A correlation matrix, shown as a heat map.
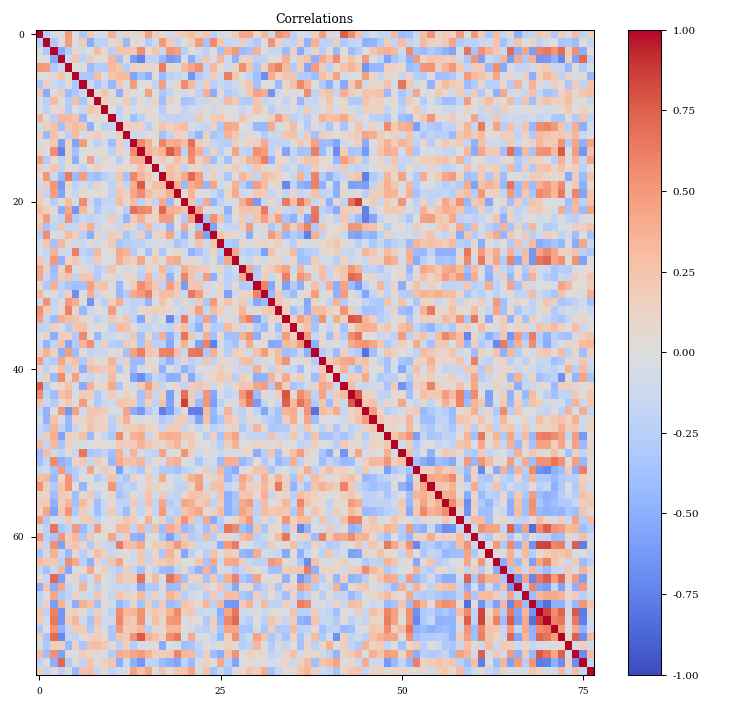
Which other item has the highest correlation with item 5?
26
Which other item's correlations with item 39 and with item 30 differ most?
34
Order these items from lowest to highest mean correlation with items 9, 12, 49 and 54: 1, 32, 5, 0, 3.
1, 32, 3, 5, 0
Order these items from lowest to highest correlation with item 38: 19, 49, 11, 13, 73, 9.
73, 9, 11, 49, 19, 13
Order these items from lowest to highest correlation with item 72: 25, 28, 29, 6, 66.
66, 25, 28, 29, 6
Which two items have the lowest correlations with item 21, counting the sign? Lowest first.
45, 5
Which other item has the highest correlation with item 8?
59
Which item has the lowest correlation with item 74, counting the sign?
75
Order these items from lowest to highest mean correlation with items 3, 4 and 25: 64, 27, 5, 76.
27, 76, 64, 5
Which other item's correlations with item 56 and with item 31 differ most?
30
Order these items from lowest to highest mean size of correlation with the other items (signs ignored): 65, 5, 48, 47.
47, 5, 48, 65
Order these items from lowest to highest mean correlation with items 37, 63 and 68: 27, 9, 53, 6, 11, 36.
27, 11, 9, 53, 6, 36
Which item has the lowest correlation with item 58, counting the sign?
24
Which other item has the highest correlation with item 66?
68
